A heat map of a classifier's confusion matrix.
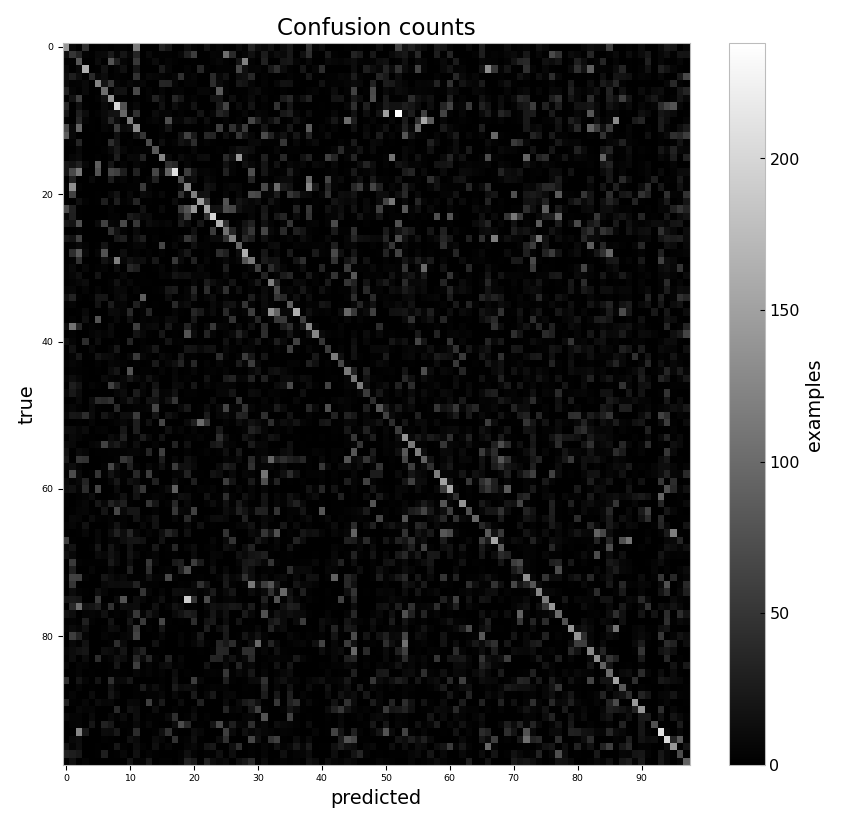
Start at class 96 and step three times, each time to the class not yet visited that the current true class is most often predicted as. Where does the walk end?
19
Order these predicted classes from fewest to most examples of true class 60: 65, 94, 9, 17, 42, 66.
9, 42, 65, 66, 94, 17
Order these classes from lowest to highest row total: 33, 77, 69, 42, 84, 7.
84, 69, 33, 42, 77, 7
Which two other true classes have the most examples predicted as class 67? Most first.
26, 12
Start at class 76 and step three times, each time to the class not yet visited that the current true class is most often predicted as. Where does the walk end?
85
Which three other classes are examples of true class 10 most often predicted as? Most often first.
56, 86, 44
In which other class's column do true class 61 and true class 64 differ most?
53
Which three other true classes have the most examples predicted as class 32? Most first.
36, 56, 73
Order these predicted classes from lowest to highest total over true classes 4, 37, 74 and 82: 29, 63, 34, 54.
63, 54, 29, 34
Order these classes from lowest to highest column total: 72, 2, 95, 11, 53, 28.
95, 28, 72, 2, 11, 53
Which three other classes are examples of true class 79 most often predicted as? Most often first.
86, 63, 11
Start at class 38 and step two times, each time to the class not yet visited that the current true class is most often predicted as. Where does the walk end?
25
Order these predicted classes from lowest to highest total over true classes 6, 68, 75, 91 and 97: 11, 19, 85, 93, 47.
47, 93, 11, 85, 19
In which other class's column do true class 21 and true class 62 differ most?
51
